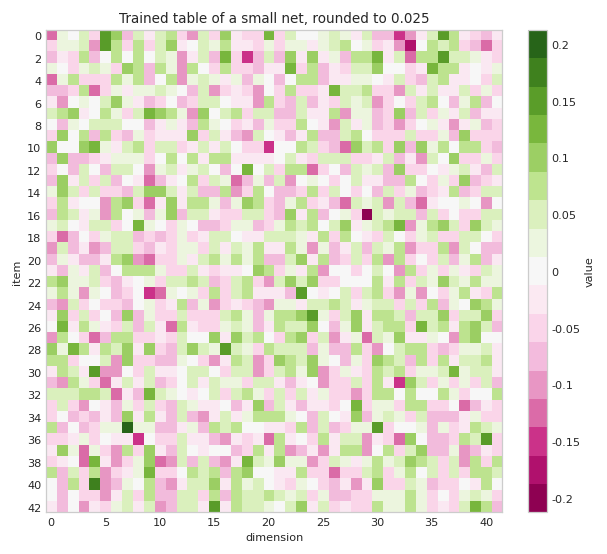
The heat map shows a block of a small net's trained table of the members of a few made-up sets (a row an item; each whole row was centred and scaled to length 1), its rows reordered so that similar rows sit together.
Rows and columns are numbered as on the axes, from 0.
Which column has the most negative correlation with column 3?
19
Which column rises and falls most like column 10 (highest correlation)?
11
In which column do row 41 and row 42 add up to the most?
15
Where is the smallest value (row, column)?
16, 29
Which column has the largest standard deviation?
9
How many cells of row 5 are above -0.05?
24
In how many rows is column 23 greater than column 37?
27
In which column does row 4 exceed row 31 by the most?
32
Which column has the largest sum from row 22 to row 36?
30
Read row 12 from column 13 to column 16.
0.025 0.05 0 -0.075
